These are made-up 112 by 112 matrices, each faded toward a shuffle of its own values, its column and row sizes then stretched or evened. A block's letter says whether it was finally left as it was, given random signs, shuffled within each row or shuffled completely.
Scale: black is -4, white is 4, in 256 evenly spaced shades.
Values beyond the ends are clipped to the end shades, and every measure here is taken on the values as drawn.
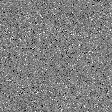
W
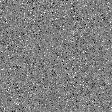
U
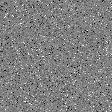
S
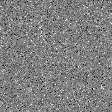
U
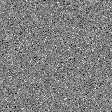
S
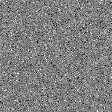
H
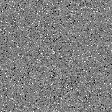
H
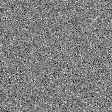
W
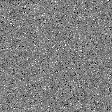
U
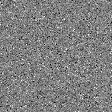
H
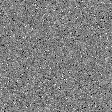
S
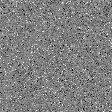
W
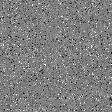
U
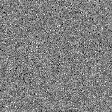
H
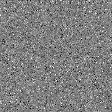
H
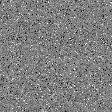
U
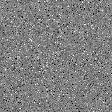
H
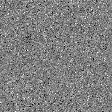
H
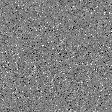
W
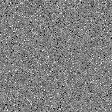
H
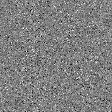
H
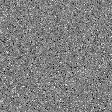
S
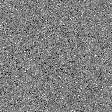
S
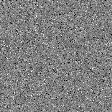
W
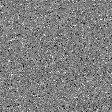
W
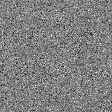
W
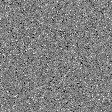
S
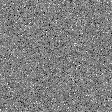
S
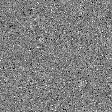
H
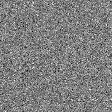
U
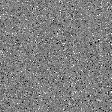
H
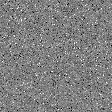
W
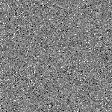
H
